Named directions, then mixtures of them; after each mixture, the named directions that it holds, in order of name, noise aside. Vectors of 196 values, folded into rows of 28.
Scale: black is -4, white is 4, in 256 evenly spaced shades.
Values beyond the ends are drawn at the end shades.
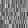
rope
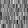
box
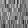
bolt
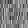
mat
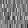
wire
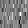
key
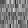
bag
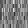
bag, box, mat.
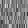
rope.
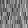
bolt, key.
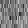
box, key, mat.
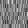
bag, mat, rope.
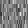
box, key, mat.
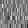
wire.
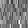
bag, key.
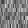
bag, rope, wire.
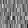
wire.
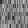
bag, mat, wire.
